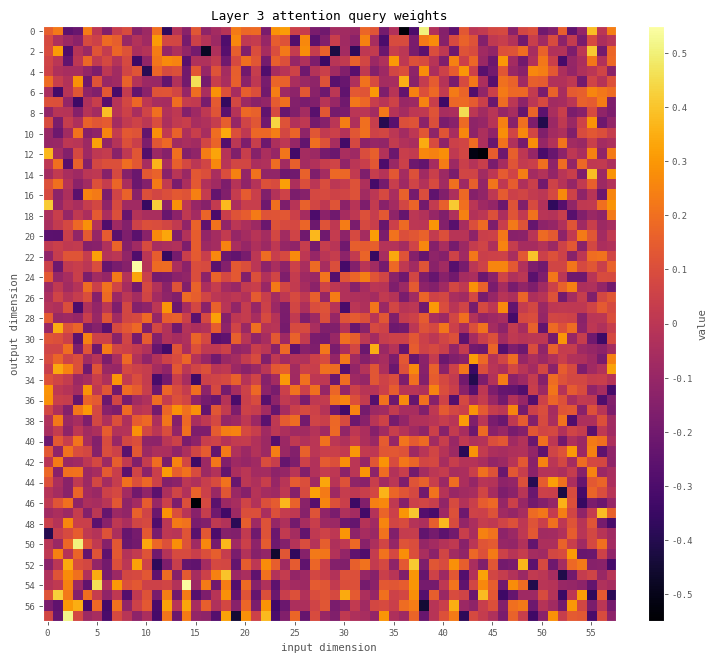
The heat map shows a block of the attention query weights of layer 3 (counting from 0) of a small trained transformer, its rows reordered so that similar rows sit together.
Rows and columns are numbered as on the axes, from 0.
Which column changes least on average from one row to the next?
21
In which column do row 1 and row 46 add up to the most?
24
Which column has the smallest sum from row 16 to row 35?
50
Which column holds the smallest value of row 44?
49
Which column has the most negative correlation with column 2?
19
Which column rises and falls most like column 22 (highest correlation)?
2
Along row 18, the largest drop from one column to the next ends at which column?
17
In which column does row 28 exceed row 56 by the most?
38
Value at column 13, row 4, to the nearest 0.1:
0.1
